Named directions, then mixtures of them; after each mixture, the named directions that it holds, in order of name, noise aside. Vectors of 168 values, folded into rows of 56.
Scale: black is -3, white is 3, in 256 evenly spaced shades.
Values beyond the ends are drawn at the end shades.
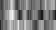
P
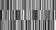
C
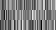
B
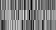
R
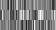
C, P, R.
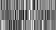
R.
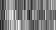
B, P, R.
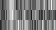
B, P.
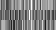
C, R.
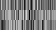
R.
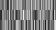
C.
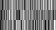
B, C, P.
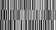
B, C.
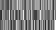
C.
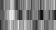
P.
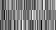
B.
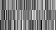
B.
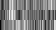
B, C, P.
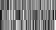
C, P.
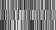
B, R.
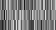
B, R.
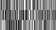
R.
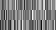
B.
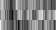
B, P.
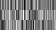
C, R.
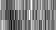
C, P, R.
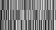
B, C.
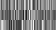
R.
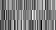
B.
